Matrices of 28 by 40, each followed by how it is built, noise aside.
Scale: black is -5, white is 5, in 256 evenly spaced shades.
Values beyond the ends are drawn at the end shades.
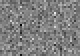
uneven columns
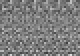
repeating columns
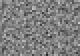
repeating rows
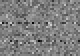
uneven rows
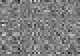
low rank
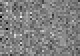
uneven columns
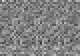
repeating columns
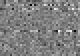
uneven rows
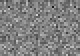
repeating columns
